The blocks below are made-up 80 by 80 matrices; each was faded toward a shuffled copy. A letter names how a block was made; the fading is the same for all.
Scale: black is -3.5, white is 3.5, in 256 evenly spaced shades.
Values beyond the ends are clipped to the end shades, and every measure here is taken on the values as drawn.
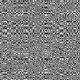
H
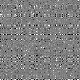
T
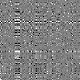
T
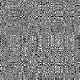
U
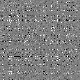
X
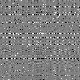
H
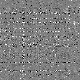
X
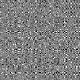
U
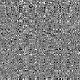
U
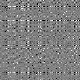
H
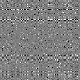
T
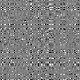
T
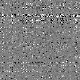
X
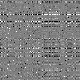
H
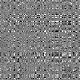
T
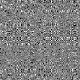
U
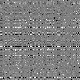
H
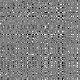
T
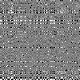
H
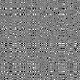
T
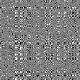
T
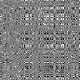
T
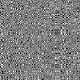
U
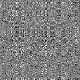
U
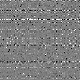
H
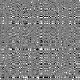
T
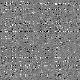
X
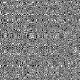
U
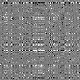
T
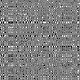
T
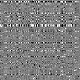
H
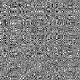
U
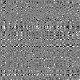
T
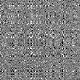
U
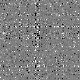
X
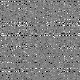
X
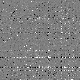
X
